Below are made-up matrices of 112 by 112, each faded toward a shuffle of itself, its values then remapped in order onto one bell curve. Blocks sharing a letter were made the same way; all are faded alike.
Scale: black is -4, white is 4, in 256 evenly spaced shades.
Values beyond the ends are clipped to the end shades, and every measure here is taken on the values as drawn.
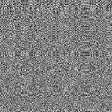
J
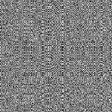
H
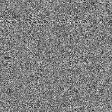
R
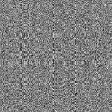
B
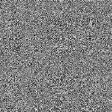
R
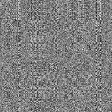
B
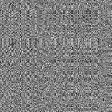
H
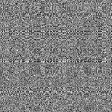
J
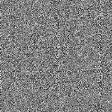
R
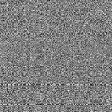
J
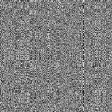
B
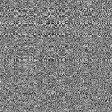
J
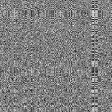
H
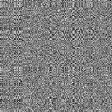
H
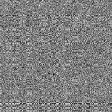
J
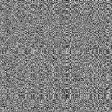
H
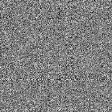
R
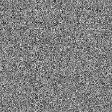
R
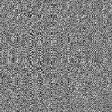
B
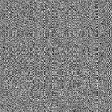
H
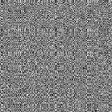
H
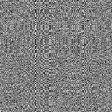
H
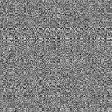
J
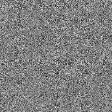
R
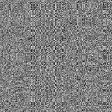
B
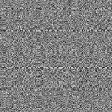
J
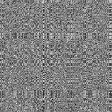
H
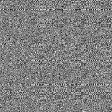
J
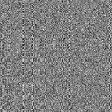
B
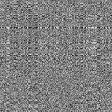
J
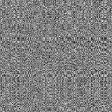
H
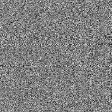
R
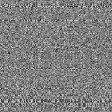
J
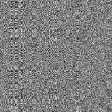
B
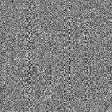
B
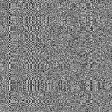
H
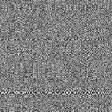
J
